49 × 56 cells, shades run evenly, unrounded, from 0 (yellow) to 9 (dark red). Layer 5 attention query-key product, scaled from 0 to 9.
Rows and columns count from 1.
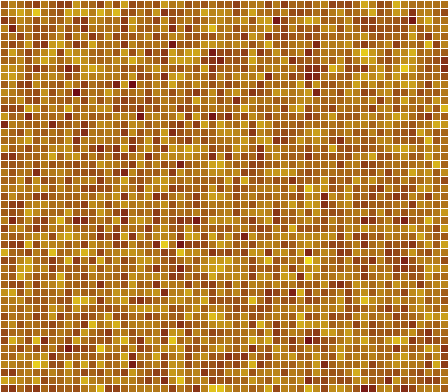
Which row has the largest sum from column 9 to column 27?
28
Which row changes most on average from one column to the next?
43
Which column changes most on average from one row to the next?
39
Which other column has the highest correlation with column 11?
32
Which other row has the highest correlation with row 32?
48
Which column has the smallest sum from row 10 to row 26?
31
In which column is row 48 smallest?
23
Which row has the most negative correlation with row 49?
7
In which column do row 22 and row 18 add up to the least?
54
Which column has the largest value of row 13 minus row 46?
5
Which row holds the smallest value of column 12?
41
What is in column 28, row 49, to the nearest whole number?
1
